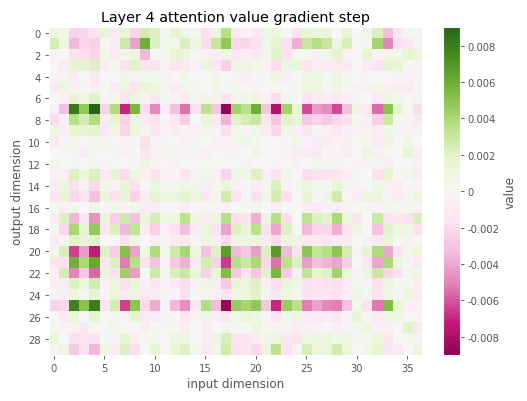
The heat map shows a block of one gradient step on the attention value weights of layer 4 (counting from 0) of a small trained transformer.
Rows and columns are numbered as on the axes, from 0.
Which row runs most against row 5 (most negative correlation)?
16
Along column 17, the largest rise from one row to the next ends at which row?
22
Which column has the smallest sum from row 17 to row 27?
17
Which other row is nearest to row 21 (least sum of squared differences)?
25
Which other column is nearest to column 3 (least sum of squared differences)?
18
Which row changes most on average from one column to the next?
7
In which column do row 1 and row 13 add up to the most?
9
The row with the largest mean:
20
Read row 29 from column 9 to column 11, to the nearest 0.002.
0 0.002 0
